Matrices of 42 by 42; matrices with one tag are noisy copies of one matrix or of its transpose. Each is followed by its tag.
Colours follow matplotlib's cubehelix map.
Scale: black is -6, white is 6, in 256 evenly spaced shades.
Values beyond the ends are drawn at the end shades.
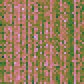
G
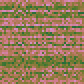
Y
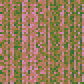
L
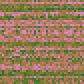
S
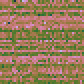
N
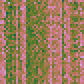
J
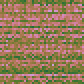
G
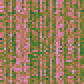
N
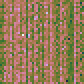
G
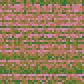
G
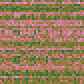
S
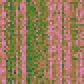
J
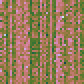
N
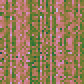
N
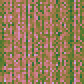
G
